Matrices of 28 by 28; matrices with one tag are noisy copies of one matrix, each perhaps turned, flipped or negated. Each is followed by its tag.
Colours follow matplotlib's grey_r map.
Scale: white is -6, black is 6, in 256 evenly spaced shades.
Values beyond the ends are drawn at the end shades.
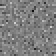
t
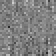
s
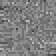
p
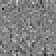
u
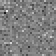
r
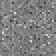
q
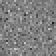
q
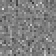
u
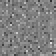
t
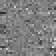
s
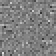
t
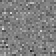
r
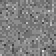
r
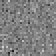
r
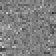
s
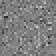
q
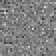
r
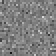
t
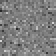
u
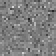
q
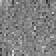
p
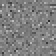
t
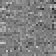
s
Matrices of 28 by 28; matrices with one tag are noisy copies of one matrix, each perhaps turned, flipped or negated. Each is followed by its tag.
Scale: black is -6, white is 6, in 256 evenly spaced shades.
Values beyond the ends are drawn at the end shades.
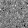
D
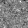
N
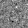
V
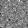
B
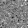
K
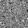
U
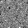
B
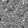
N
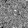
K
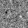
V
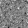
B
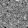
U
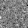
U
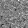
D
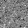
N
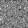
B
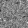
U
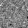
U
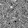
V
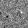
V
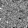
B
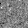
N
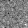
D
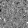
U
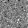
B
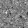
V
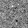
V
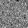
U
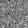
D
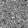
K
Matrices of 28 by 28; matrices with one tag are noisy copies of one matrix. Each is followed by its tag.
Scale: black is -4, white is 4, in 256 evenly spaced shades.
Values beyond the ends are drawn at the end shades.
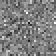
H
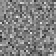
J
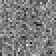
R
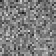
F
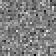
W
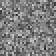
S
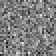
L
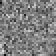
F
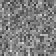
L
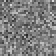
H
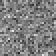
F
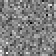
F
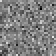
J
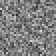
S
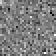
W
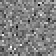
J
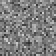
S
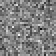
S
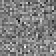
W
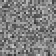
R
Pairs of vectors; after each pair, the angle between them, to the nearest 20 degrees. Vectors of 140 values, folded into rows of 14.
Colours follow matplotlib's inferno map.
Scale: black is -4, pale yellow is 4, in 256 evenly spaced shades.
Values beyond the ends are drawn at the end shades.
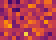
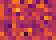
140 degrees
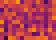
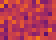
40 degrees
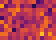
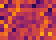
20 degrees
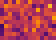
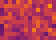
20 degrees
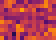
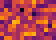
120 degrees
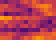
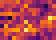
140 degrees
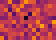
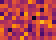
100 degrees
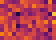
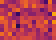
20 degrees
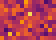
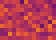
60 degrees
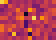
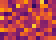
80 degrees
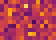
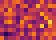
60 degrees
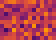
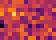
80 degrees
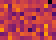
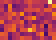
160 degrees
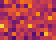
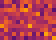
40 degrees
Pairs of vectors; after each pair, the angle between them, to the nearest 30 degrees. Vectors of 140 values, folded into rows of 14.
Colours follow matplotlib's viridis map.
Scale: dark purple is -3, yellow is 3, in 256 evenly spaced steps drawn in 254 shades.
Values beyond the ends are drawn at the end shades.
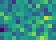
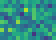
120 degrees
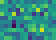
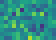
150 degrees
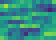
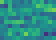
150 degrees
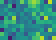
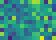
30 degrees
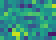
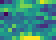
120 degrees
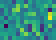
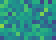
90 degrees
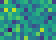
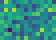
30 degrees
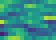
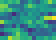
30 degrees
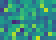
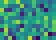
150 degrees
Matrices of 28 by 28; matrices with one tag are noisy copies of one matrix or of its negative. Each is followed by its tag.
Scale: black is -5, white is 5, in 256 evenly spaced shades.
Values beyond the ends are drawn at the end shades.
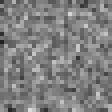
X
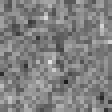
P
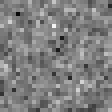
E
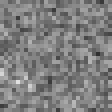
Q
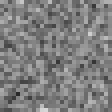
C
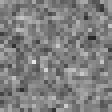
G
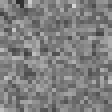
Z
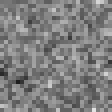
Q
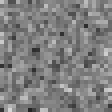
X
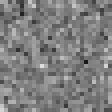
Z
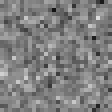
Q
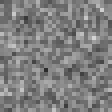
G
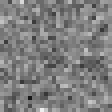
C
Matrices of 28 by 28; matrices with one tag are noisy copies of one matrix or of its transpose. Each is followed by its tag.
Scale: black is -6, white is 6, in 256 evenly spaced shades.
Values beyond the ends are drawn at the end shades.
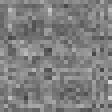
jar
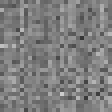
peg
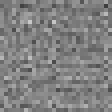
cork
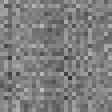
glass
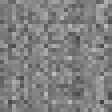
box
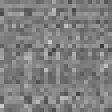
box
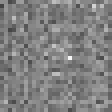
box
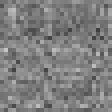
jar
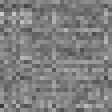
cork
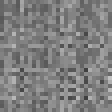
peg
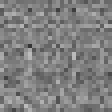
box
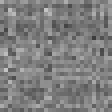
jar
